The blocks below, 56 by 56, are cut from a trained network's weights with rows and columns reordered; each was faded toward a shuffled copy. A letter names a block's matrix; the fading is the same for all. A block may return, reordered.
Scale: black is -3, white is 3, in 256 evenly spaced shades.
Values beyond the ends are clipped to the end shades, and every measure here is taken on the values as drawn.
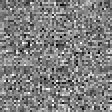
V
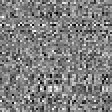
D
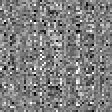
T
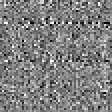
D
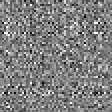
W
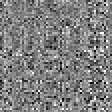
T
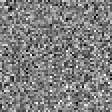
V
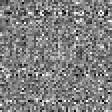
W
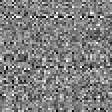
D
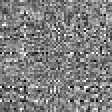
W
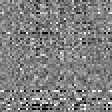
T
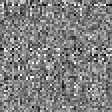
W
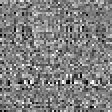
D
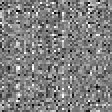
T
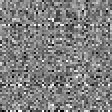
W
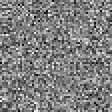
V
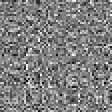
W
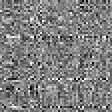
W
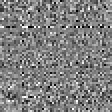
D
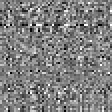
D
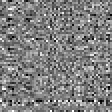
D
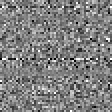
D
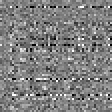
T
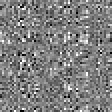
T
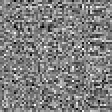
V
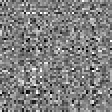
W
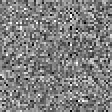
V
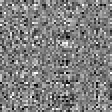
W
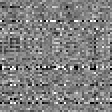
T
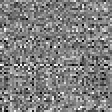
D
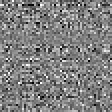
D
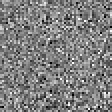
V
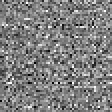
D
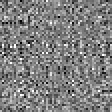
W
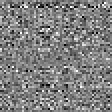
D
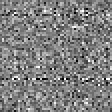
D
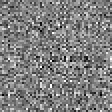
W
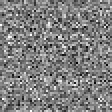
V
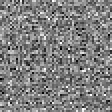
V
